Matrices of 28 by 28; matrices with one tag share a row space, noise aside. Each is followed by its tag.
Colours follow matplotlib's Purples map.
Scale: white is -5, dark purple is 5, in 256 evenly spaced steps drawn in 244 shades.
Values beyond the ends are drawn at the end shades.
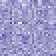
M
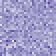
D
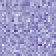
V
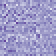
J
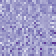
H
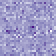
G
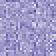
G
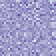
H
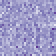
H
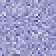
V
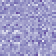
V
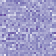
J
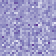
V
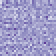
D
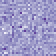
M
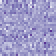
D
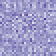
D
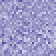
M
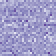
D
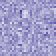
M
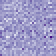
D
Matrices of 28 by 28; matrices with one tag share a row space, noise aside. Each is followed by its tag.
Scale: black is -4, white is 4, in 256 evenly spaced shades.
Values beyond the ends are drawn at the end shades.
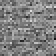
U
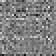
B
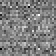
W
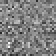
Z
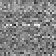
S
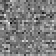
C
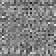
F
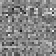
Z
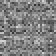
C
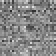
U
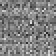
F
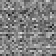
Z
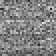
C
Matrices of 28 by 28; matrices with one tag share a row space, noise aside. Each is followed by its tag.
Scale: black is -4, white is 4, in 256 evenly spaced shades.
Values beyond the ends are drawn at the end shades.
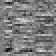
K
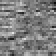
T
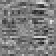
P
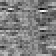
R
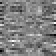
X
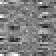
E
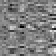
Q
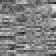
T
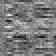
K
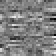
X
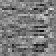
P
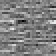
T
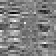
E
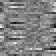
X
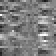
E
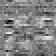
K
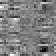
E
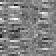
E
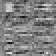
K
